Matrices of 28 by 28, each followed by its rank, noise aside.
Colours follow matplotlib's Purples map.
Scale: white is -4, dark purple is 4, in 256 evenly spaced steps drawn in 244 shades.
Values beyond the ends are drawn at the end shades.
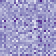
four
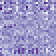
four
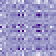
two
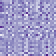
three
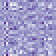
four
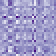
two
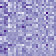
three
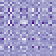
two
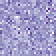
six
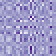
two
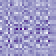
two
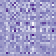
three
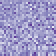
six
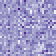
six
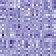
four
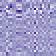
three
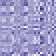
two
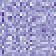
three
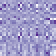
two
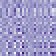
two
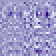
four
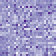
six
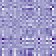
two
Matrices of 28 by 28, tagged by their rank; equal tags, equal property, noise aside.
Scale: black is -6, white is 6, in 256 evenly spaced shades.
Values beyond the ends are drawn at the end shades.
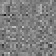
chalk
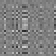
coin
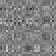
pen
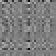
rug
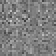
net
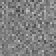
net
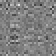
pen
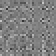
pen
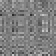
rug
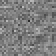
net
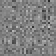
chalk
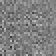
net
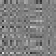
rug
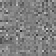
chalk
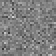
net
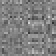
pen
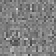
net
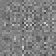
chalk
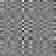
coin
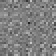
pen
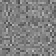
net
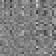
pen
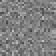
net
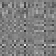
rug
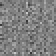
net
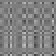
coin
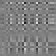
coin
